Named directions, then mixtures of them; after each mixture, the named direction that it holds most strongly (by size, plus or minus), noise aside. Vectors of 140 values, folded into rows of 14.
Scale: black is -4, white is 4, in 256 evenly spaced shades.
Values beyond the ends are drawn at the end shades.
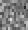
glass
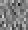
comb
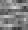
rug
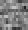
rug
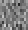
comb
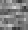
rug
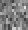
glass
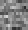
rug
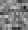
rug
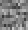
rug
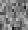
glass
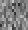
comb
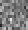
glass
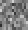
glass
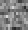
rug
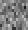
glass
